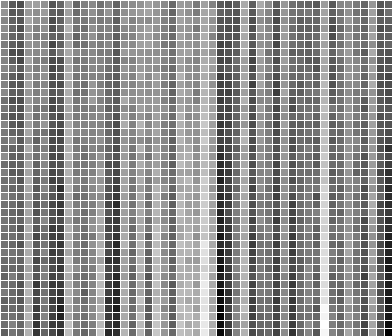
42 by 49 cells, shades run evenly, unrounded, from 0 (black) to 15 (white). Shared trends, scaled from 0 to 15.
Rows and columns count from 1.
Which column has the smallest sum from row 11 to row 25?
28
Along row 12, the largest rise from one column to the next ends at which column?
36
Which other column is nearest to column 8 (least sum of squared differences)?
15
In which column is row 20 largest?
41
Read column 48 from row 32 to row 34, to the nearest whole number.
5 4 5
